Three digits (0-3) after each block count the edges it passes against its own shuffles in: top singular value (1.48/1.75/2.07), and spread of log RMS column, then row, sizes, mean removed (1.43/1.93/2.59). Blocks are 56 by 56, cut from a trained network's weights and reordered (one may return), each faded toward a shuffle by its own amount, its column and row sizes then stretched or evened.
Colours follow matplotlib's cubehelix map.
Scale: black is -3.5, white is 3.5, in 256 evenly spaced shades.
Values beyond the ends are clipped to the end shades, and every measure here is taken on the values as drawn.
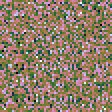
2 0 0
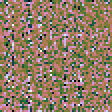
0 3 0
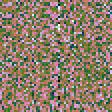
3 1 0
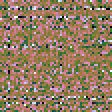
1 1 3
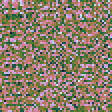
3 0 0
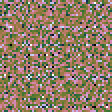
3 1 2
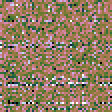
3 1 2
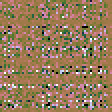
0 3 3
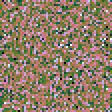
0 0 0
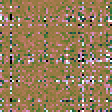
1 3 3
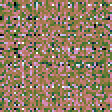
2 2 3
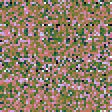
1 0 2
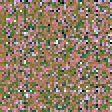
0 2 1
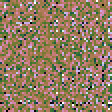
1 2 1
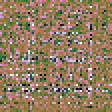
1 2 3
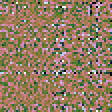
1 2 2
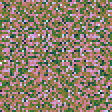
3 0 1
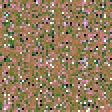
0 2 0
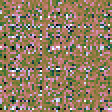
3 3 2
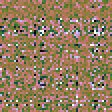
0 2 3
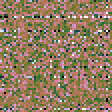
2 1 2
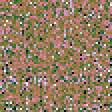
1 2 0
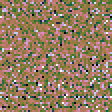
0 0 1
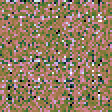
2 2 1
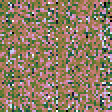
0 3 1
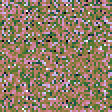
2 1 1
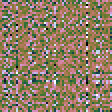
3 3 1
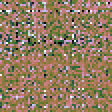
0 2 3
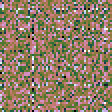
3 2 1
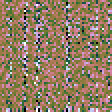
3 3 1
